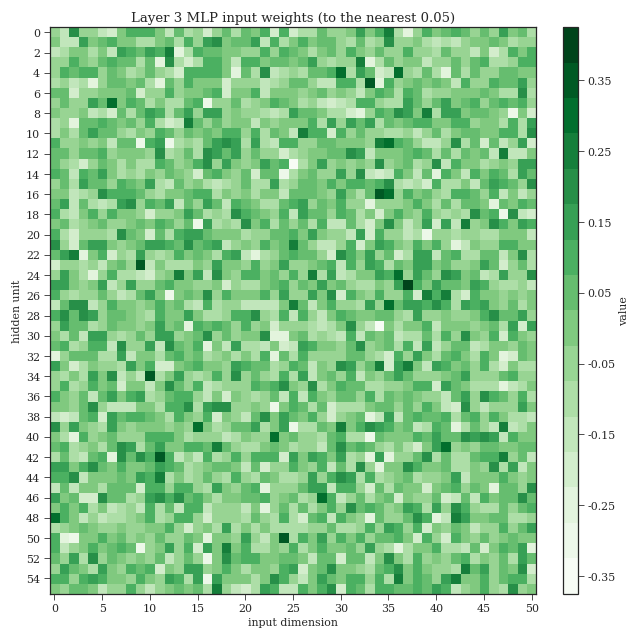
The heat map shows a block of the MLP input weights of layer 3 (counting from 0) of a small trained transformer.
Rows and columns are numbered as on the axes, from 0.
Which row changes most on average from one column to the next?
42
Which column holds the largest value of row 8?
39
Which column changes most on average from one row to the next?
33
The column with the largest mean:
35
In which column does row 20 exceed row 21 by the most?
32
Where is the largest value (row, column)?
25, 37
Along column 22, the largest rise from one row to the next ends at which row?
46
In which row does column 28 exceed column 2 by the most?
50
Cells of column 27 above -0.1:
44
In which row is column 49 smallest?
29
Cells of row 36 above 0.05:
13
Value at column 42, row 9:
0.1
